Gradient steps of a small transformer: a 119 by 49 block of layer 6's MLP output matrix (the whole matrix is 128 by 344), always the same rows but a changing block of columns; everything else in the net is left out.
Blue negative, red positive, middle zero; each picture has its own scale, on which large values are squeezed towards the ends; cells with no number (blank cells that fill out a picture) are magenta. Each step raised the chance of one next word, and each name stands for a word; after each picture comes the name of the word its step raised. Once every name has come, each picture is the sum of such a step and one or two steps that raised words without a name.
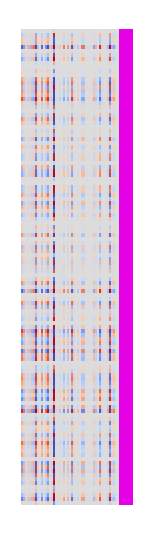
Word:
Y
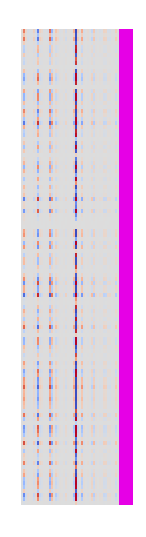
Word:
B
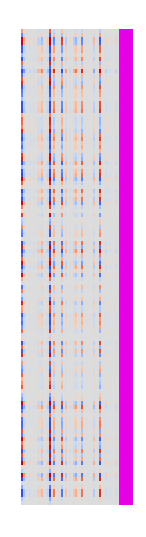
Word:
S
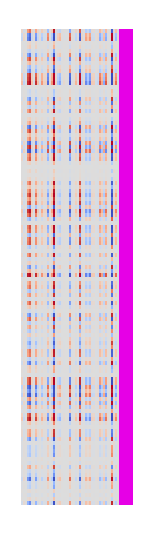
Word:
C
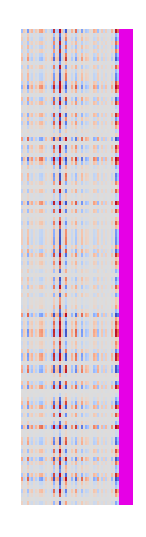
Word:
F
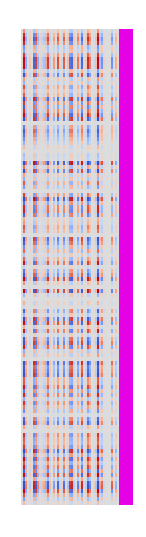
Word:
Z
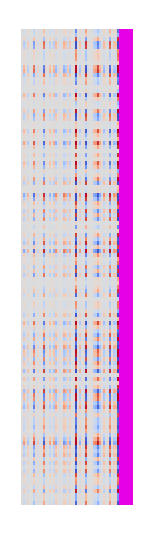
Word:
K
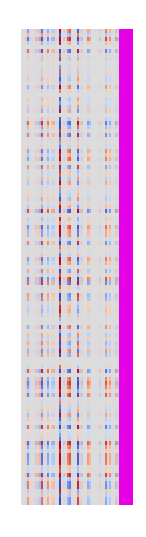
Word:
B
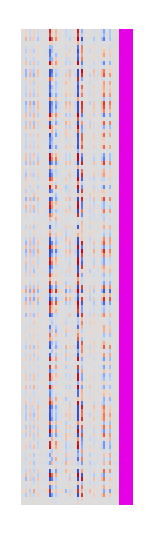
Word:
S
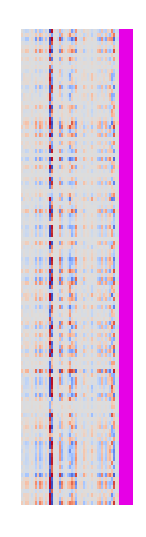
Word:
B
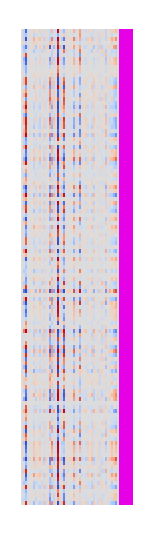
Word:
Y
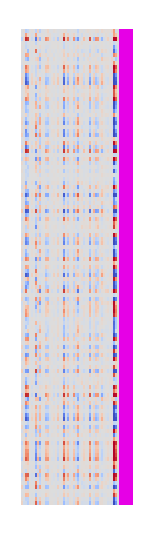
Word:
C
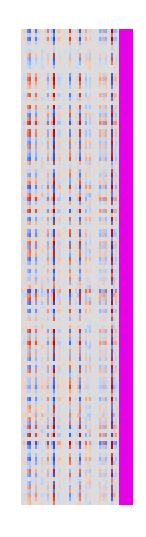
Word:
B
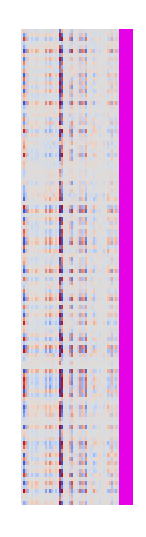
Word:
K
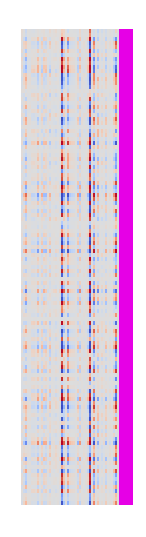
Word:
K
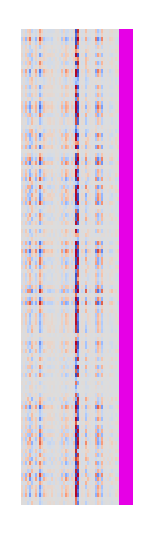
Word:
S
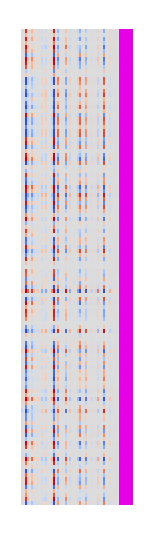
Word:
Y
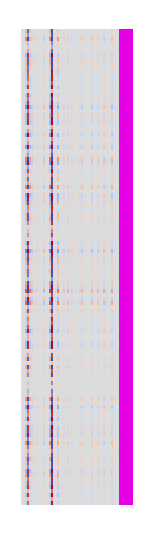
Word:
S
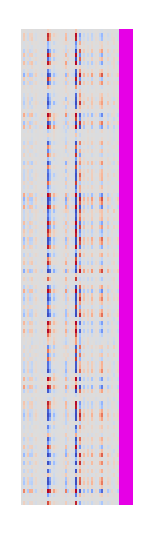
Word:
Z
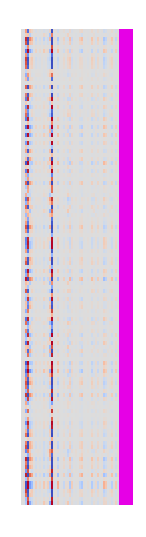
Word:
Z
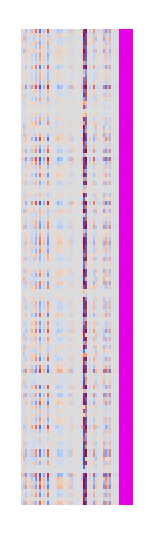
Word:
F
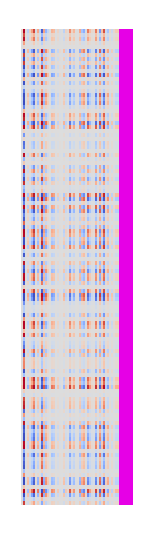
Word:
B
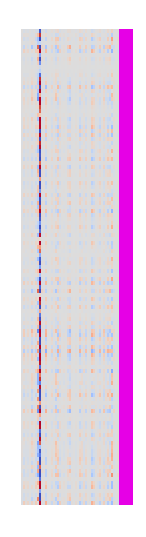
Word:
Y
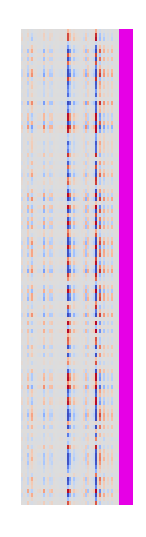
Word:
S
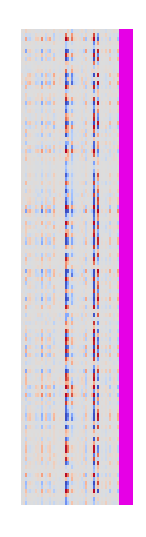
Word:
C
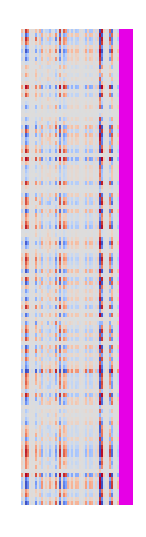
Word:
F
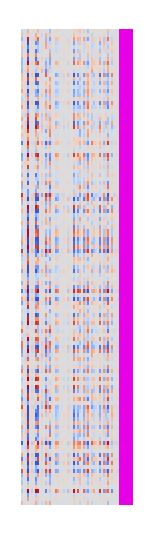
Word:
K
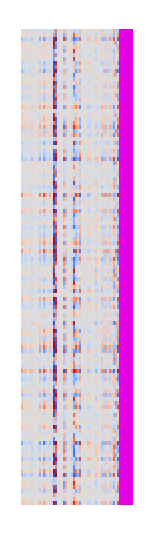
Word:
K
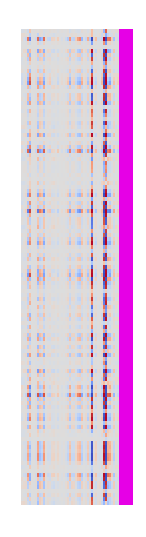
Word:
C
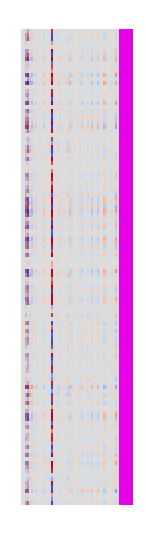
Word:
C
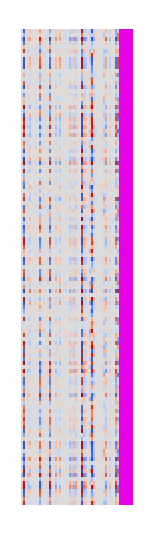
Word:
Z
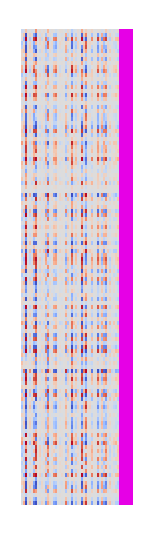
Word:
K
